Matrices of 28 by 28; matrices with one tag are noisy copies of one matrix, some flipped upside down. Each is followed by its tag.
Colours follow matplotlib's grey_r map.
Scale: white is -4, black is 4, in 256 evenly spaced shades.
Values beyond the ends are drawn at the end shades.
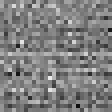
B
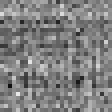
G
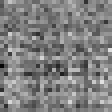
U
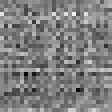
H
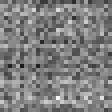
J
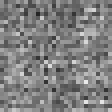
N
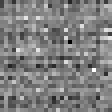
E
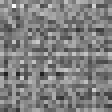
B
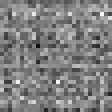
J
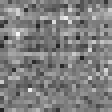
U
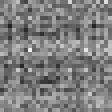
G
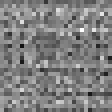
J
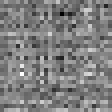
N
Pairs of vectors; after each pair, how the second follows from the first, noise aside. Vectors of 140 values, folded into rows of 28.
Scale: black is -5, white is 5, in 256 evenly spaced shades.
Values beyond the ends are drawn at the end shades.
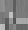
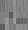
negated, shrunk.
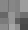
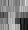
scaled up.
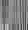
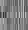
wrapped around, negated.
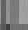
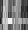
wrapped around, negated, scaled up.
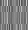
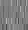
reversed, partly zeroed.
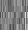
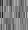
reversed, negated.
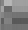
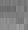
reversed, shrunk.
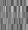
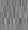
wrapped around, shrunk.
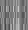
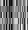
wrapped around, negated, scaled up.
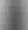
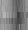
wrapped around, negated.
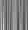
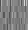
reversed, partly zeroed.
